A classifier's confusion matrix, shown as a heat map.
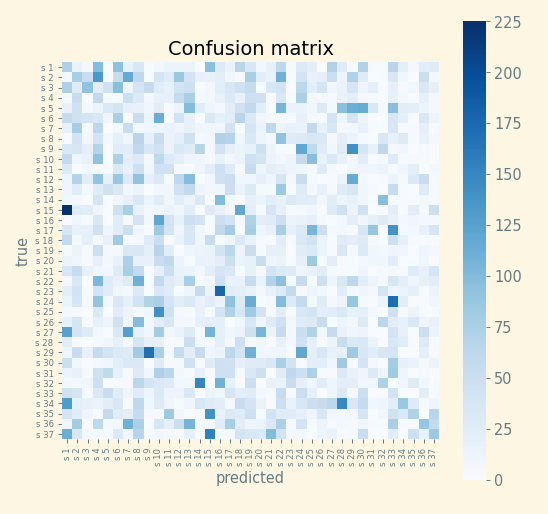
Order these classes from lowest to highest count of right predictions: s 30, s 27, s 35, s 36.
s 30, s 27, s 35, s 36
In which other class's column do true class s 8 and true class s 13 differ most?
s 16
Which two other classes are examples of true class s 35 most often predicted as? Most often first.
s 15, s 11
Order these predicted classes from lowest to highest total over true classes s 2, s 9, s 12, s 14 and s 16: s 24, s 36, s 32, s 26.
s 26, s 36, s 32, s 24
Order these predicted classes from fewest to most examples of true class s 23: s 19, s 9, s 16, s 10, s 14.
s 9, s 19, s 10, s 14, s 16
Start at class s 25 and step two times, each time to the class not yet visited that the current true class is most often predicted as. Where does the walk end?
s 4
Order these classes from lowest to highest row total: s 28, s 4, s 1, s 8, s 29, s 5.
s 28, s 4, s 8, s 1, s 5, s 29
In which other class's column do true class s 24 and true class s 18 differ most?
s 33
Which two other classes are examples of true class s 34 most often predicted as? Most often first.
s 28, s 1
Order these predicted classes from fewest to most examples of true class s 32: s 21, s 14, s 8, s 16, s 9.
s 21, s 9, s 8, s 16, s 14
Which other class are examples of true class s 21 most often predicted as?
s 7
